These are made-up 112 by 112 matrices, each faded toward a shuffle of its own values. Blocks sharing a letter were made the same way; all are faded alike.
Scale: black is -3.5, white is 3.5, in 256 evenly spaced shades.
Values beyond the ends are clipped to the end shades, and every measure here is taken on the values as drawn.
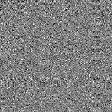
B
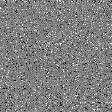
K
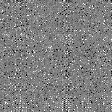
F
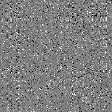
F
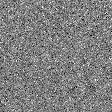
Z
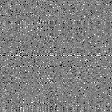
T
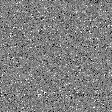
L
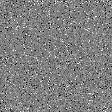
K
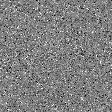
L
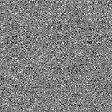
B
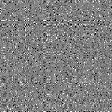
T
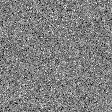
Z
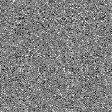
B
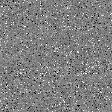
K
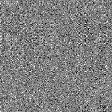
B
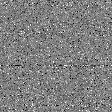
L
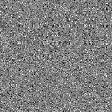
B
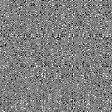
T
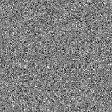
B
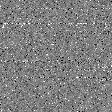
L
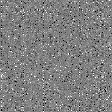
F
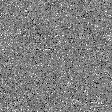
L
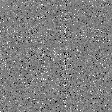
K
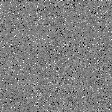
K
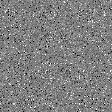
K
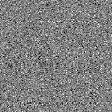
B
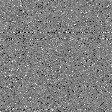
L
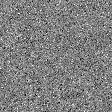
Z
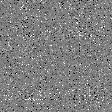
K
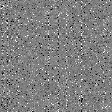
F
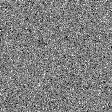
Z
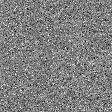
Z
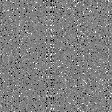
F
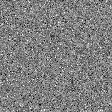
Z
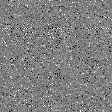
K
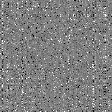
F
